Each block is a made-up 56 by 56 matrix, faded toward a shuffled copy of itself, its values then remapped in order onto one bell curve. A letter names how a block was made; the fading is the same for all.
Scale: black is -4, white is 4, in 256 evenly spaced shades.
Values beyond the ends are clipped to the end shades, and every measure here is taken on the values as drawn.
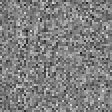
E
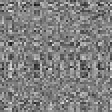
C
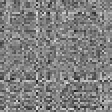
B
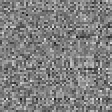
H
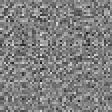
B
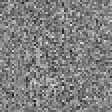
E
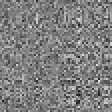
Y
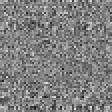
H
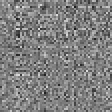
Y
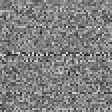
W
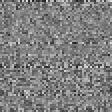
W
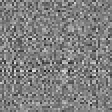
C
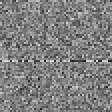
W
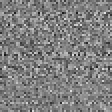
W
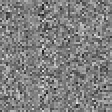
E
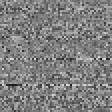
W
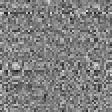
Y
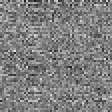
H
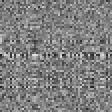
C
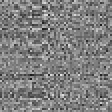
B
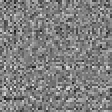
Y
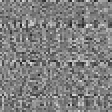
B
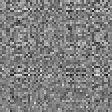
B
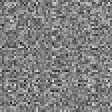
Y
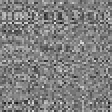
B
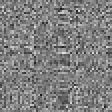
Y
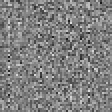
E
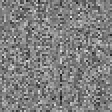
E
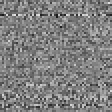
W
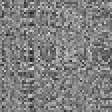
Y
